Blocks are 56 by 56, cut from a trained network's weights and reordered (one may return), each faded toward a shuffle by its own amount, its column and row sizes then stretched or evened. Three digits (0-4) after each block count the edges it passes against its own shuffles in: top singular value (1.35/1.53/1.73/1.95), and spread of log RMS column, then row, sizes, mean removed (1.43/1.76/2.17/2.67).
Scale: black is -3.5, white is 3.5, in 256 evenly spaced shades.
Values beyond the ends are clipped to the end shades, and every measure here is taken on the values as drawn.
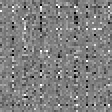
3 4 2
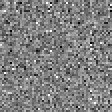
0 0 0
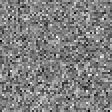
0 0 1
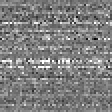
4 0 4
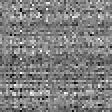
4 4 1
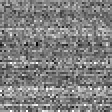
4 0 3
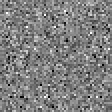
1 2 1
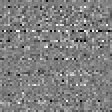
2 1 4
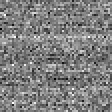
2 1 2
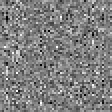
1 3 1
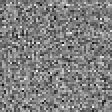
1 0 1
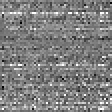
4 2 4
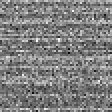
4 0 0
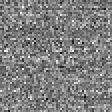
0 1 2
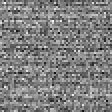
3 0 0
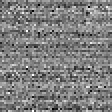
3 1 3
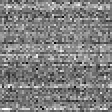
4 1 3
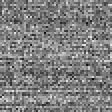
3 0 0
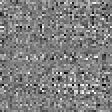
3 3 4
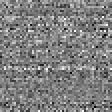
1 1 4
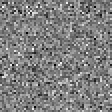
0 1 2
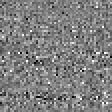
0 0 3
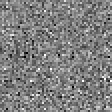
1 1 1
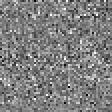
1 1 3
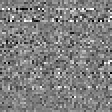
3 1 4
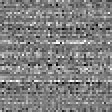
4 2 4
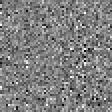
0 3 1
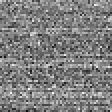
3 0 1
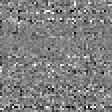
0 3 4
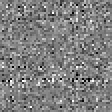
0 3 3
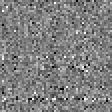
1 1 2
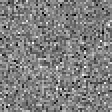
0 0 0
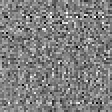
3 0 2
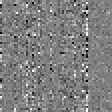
2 4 1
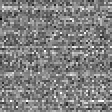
3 1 1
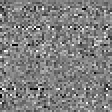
1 1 4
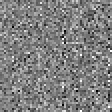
0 3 0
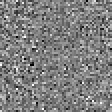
0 3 0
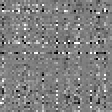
2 4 4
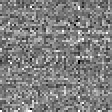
0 2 2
